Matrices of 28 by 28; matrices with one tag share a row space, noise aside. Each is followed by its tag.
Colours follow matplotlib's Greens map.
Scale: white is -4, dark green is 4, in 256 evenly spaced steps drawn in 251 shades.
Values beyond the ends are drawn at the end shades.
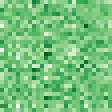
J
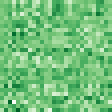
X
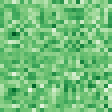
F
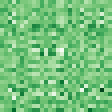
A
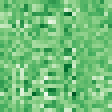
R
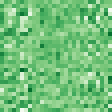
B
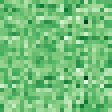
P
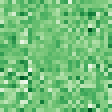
B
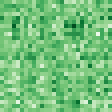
F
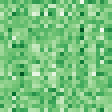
A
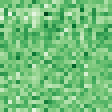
J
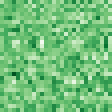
F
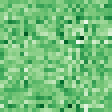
P
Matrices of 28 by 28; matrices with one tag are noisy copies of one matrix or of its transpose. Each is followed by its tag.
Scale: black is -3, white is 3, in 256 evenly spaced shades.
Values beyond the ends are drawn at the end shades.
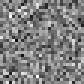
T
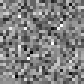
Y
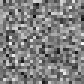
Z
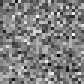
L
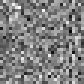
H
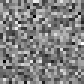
Z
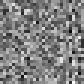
H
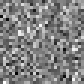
L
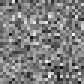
L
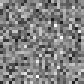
T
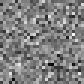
L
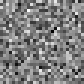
Y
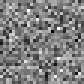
Y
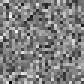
T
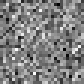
L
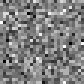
Z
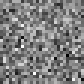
L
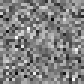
L
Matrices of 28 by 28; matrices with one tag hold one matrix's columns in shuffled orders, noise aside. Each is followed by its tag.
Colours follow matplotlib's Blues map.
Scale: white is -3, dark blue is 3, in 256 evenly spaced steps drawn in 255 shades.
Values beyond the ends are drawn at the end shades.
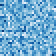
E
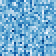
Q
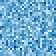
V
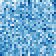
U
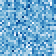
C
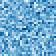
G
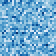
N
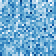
U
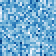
Q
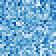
C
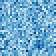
V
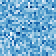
G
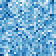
U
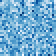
U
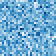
G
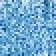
U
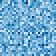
N
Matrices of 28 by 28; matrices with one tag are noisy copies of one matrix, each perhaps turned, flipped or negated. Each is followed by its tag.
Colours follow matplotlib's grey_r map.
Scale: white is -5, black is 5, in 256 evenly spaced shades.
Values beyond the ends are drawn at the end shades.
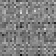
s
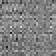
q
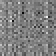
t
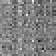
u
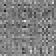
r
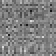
r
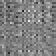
q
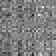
u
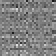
t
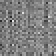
t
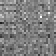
u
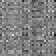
s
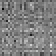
r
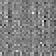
t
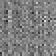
t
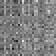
u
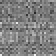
s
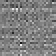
t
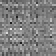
q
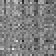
u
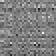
t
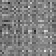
r
